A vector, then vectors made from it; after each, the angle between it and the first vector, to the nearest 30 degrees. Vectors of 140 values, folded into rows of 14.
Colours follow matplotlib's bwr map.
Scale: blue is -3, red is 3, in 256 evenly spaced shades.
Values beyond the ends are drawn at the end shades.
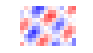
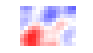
120 degrees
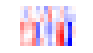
90 degrees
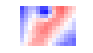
90 degrees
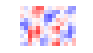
150 degrees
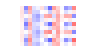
90 degrees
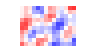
30 degrees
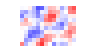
30 degrees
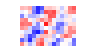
30 degrees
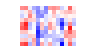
60 degrees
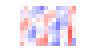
30 degrees
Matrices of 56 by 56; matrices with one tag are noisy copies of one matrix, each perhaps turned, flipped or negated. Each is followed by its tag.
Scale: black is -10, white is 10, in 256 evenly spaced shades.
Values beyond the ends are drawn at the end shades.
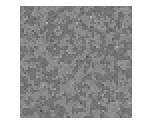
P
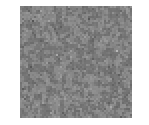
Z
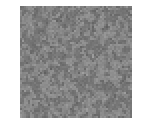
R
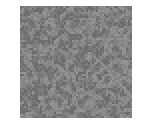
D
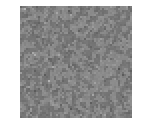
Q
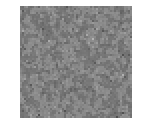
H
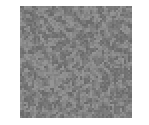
Q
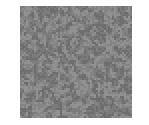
P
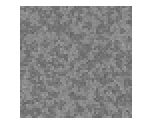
P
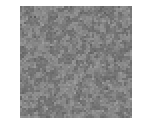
P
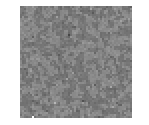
Z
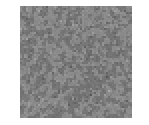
Q
